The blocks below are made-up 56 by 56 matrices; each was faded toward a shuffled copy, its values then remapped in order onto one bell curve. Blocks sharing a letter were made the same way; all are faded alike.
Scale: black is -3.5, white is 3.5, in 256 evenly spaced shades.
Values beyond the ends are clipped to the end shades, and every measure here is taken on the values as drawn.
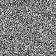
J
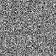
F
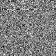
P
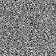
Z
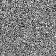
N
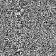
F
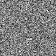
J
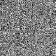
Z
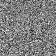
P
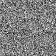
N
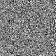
F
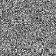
Z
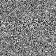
P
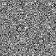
Z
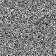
P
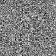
F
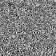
P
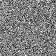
N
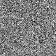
J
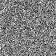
N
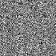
Z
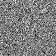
N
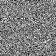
P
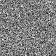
J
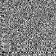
Z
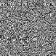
Z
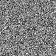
N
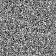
J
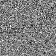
P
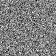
N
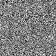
P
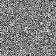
F
